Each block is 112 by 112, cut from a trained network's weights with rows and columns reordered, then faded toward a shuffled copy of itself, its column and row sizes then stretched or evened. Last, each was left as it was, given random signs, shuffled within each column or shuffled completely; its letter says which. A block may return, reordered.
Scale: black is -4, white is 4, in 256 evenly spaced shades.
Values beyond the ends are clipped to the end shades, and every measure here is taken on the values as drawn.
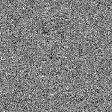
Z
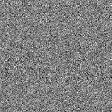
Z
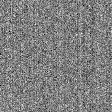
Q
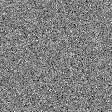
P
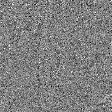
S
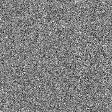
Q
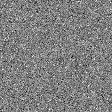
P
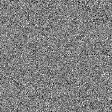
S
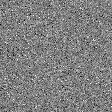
P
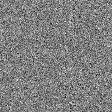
Q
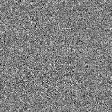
Z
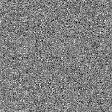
Z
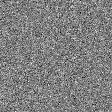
P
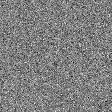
P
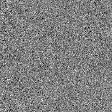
S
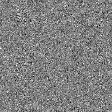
S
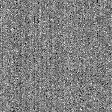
Q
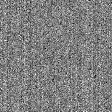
Q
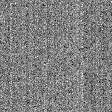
Z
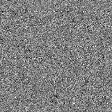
S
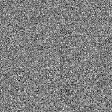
Z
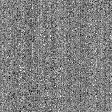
Q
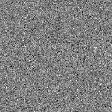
Z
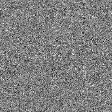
S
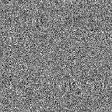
Z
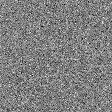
P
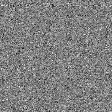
S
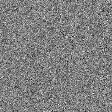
Q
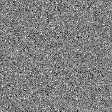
S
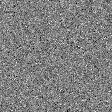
P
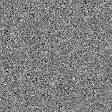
S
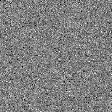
Z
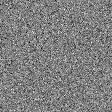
P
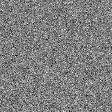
S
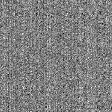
Z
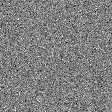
P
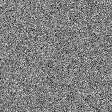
P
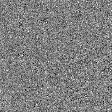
Q
